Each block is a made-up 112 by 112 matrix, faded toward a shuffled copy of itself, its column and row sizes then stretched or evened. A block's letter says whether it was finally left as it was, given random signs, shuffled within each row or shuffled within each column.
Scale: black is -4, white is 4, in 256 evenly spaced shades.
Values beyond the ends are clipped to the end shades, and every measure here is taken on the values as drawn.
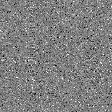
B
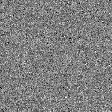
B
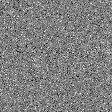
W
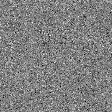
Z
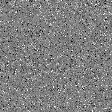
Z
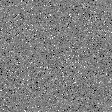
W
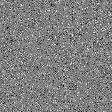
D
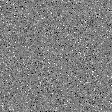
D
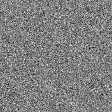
Z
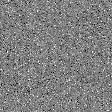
D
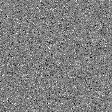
Z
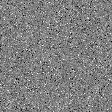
D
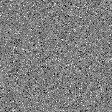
Z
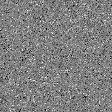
B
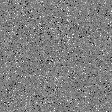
Z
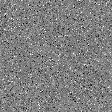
D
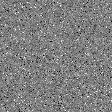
Z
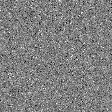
D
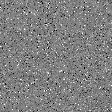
B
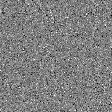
B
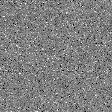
W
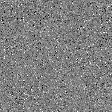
Z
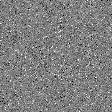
Z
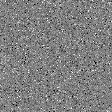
B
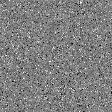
Z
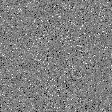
D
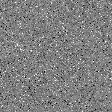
W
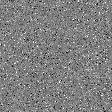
W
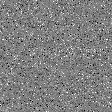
W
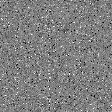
Z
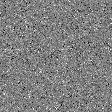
W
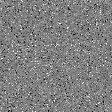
B
